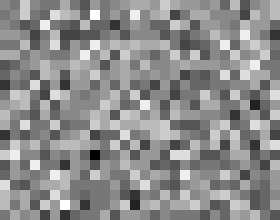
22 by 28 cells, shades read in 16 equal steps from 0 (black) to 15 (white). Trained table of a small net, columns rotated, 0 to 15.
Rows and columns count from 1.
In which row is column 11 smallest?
7
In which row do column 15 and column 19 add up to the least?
15
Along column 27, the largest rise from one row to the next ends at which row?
13
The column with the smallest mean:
4
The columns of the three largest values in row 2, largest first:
10, 14, 6
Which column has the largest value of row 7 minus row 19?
26
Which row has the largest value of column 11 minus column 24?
12
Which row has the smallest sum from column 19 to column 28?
17
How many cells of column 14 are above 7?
15
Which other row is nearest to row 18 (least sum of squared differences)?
2
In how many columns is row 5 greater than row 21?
12
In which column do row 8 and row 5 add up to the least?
19
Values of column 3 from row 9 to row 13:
6 11 11 7 13
